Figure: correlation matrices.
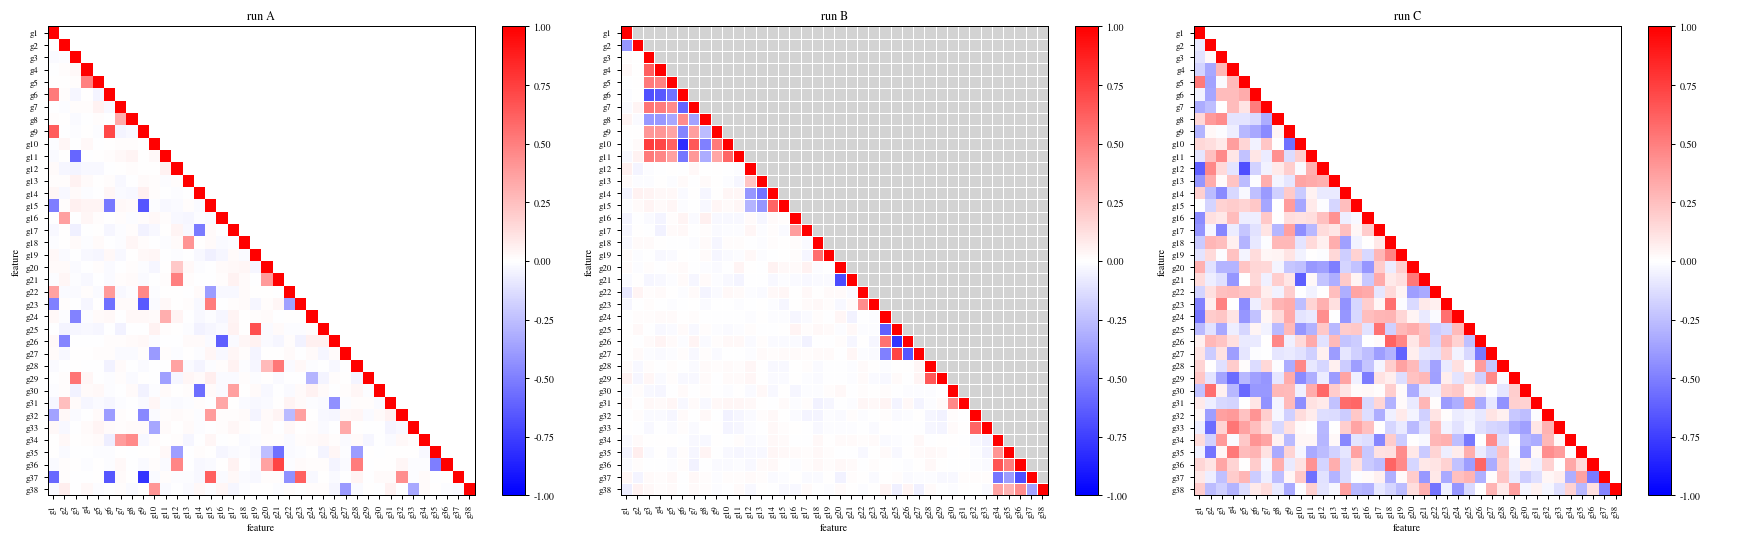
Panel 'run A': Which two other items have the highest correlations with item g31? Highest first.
g16, g2
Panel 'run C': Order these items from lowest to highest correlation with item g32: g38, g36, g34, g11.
g38, g11, g36, g34
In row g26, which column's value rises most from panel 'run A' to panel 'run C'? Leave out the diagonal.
g2
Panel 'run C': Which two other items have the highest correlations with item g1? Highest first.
g5, g20
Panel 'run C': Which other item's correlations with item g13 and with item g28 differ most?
g20
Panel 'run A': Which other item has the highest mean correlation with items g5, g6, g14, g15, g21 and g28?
g36
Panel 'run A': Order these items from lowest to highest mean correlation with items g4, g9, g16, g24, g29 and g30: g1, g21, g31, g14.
g14, g21, g31, g1
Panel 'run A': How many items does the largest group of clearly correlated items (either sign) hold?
8
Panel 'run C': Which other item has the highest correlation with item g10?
g28
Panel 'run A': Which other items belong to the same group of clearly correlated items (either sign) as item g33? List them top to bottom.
g10, g27, g38
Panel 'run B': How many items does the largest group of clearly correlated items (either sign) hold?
9
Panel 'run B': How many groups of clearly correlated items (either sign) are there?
12
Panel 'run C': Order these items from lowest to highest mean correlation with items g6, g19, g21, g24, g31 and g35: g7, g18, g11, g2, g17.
g2, g11, g7, g18, g17
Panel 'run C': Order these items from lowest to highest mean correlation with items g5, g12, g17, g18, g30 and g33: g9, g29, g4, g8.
g29, g8, g4, g9
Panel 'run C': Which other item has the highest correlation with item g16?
g13
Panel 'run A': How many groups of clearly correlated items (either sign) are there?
10
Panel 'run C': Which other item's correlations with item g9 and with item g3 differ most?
g17
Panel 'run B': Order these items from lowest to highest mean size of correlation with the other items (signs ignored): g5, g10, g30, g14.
g30, g14, g5, g10
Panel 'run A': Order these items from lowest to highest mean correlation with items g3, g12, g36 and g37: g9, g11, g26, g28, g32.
g9, g11, g26, g32, g28
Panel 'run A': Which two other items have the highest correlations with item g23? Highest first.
g37, g15
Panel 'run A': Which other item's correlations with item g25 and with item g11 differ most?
g19
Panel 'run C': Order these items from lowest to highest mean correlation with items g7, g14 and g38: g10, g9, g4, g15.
g9, g15, g4, g10
